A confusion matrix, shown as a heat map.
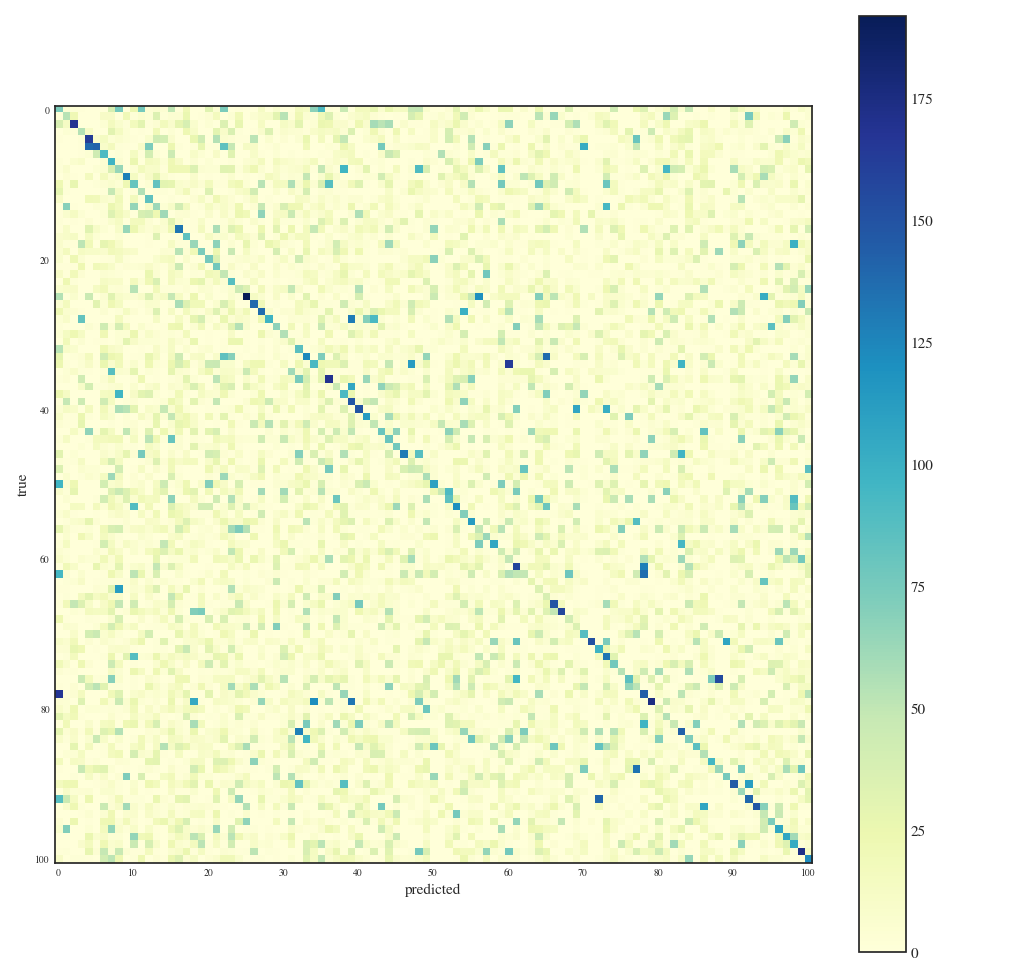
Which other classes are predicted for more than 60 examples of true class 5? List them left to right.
4, 12, 22, 43, 57, 70
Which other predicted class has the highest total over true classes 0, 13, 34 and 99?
60
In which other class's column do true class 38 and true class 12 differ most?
8
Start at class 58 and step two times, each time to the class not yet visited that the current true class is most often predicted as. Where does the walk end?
32
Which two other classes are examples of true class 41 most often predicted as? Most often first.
76, 44
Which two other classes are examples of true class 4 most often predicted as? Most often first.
77, 97
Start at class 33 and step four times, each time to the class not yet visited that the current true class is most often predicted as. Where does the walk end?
54
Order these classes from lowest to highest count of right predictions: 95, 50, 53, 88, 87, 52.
88, 95, 52, 87, 50, 53
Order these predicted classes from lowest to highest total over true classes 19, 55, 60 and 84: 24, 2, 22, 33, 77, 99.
2, 24, 22, 77, 99, 33
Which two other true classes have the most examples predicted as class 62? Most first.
48, 83
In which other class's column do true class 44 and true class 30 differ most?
15
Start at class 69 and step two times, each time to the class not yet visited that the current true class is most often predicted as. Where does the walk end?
95
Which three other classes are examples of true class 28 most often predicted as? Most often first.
39, 42, 3
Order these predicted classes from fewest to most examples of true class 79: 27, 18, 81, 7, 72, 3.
7, 72, 3, 81, 27, 18
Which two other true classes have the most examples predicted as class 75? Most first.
56, 98
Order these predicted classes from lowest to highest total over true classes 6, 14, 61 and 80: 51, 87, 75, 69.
75, 69, 87, 51
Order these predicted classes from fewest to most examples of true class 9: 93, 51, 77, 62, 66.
77, 93, 51, 66, 62
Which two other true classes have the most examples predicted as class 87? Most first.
76, 28
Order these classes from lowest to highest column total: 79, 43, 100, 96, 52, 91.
79, 43, 52, 100, 96, 91
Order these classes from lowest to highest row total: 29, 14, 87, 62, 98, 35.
35, 14, 87, 29, 98, 62
